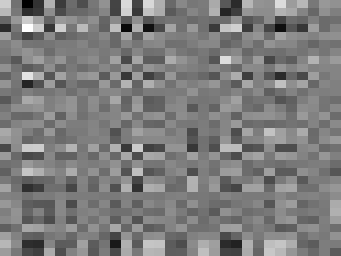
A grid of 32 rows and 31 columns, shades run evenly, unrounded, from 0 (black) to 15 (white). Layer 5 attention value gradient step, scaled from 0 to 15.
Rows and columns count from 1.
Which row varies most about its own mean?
4
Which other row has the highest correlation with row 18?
17
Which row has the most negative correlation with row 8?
6
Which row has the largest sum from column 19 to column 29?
1
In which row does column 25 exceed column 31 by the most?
32
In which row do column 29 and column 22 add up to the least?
31
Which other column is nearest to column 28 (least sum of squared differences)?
5
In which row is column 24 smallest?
19
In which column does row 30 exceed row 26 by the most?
25
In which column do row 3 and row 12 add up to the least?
26
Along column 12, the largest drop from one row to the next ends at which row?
3
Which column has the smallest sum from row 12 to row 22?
18
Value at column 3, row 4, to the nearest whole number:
15
